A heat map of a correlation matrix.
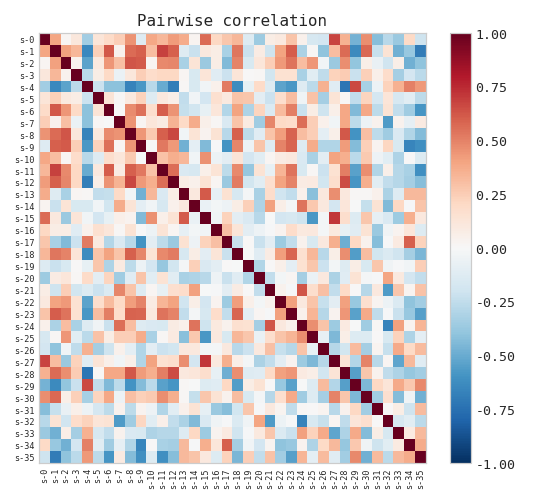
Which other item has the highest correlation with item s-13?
s-15
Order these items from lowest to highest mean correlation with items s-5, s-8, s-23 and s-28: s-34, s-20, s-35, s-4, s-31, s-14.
s-4, s-35, s-34, s-31, s-20, s-14
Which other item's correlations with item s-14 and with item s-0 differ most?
s-27
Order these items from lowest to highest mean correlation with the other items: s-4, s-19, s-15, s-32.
s-4, s-32, s-19, s-15
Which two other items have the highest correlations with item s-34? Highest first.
s-17, s-4
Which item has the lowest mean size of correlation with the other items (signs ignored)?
s-16
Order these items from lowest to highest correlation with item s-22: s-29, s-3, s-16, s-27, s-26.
s-29, s-26, s-27, s-16, s-3
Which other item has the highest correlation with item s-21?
s-24
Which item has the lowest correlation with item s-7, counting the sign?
s-32
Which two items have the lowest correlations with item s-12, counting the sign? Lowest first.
s-4, s-29
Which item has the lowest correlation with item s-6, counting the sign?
s-35
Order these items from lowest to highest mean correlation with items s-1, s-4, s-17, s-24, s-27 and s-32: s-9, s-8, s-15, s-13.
s-9, s-8, s-13, s-15
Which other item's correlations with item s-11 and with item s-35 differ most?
s-1
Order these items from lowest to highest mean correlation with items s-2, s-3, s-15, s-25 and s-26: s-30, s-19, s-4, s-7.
s-4, s-19, s-30, s-7
